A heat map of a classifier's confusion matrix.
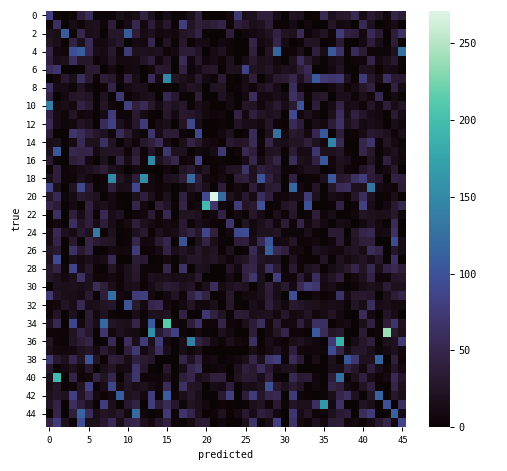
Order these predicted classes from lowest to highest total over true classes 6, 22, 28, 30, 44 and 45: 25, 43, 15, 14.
14, 43, 25, 15
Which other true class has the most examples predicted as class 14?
36
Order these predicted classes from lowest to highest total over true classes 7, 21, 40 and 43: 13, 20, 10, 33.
10, 13, 33, 20
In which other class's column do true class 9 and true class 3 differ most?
31
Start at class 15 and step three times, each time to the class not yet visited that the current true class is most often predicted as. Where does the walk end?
25
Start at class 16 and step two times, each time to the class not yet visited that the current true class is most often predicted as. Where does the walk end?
29
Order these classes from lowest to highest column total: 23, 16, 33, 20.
16, 23, 33, 20
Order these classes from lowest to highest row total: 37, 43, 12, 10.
37, 12, 10, 43
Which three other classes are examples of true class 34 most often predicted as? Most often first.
15, 7, 13
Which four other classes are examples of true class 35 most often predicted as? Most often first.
43, 13, 34, 16
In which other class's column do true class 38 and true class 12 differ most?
42
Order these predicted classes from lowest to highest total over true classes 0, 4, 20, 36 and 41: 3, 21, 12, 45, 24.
24, 3, 12, 45, 21
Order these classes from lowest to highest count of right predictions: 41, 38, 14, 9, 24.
41, 14, 9, 24, 38
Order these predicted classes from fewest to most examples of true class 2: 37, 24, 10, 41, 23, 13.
24, 13, 23, 41, 37, 10
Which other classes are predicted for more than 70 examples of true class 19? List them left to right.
0, 4, 11, 31, 41
